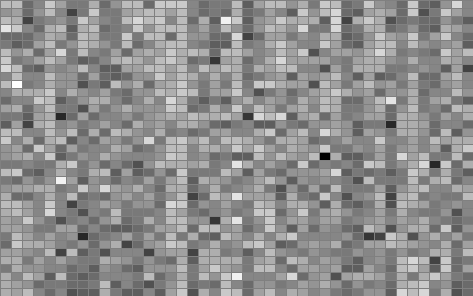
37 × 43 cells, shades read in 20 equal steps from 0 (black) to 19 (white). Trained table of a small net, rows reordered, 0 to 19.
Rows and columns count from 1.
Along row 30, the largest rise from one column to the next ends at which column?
36
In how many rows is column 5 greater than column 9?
27
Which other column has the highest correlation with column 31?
9
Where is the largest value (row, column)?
11, 2
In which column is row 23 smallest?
33
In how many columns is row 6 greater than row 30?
18
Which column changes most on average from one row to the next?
30
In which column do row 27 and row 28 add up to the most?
25
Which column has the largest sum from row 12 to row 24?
17
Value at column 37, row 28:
12
